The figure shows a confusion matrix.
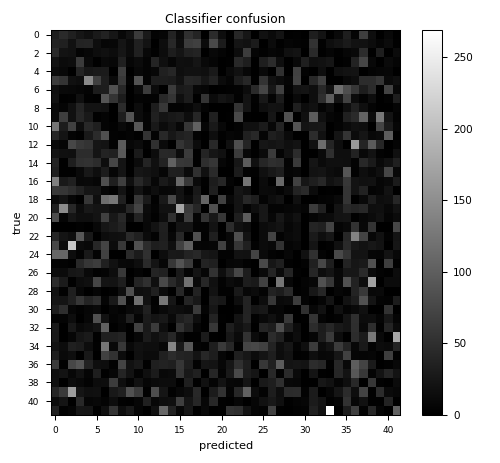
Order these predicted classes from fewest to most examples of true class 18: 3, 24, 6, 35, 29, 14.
3, 29, 24, 35, 14, 6
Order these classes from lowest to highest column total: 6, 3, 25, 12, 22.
12, 25, 3, 22, 6
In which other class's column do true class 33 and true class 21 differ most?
41
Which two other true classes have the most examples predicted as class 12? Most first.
39, 32
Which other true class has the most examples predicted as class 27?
16
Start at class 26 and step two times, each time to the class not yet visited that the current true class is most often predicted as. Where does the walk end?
36
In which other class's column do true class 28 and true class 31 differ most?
5
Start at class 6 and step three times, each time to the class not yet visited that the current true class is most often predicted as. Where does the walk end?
23
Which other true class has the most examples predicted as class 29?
10
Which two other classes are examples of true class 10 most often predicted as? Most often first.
0, 17
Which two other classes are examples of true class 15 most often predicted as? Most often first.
35, 40
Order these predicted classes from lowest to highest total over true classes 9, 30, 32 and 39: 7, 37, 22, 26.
7, 26, 22, 37
